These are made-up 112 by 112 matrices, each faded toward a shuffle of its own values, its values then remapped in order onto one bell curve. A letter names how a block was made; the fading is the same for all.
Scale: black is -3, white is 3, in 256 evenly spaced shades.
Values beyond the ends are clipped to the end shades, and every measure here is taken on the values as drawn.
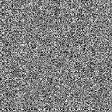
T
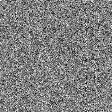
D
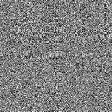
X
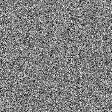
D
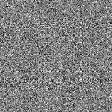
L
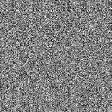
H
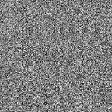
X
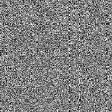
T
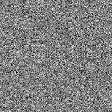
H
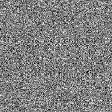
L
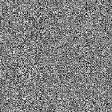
T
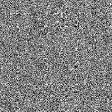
T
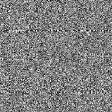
T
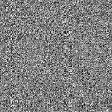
T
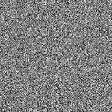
X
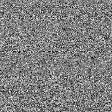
L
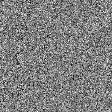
D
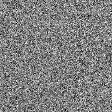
D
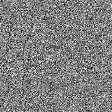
L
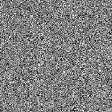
T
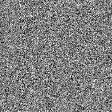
D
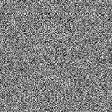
X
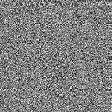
H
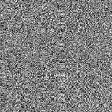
X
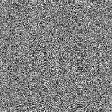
X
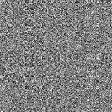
H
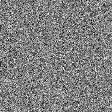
D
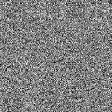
H
